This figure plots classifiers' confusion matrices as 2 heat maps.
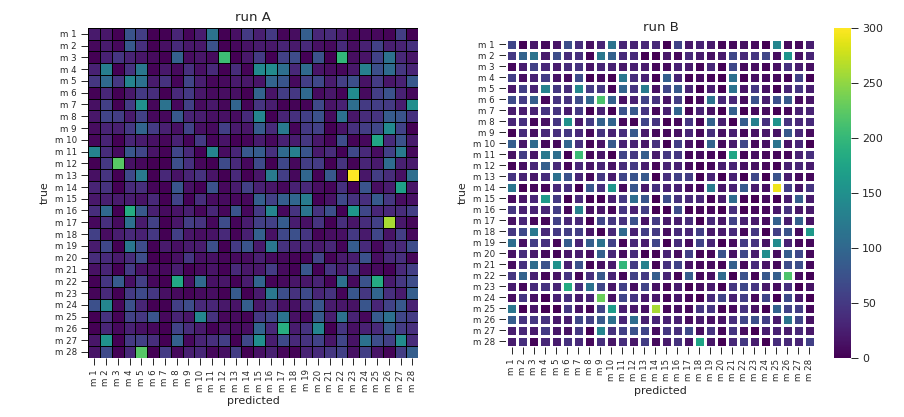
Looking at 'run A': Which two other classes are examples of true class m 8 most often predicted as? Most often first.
m 15, m 22
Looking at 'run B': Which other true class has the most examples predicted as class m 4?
m 15
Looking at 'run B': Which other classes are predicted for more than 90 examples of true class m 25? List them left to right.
m 1, m 10, m 14
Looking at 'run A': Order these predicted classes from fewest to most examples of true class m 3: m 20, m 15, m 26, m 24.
m 24, m 15, m 20, m 26
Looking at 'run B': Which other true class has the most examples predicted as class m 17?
m 22
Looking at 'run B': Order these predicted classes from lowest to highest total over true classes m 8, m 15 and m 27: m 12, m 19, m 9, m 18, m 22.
m 18, m 22, m 19, m 12, m 9
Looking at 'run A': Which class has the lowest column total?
m 7
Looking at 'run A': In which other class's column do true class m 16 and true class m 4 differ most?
m 23
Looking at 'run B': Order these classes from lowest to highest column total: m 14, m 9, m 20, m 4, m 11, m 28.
m 20, m 28, m 14, m 4, m 11, m 9
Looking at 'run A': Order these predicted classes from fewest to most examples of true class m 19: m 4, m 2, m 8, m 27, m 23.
m 8, m 27, m 2, m 23, m 4
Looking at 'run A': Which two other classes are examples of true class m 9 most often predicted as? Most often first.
m 26, m 17
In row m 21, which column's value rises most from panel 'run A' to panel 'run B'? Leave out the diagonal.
m 11
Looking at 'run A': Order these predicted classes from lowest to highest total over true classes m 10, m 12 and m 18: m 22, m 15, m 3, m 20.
m 20, m 22, m 15, m 3
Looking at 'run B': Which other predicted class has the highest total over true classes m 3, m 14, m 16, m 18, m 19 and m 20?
m 25
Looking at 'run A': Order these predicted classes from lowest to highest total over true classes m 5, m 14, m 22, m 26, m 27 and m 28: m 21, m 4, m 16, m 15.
m 21, m 16, m 4, m 15
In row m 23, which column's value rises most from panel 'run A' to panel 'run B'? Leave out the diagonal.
m 6
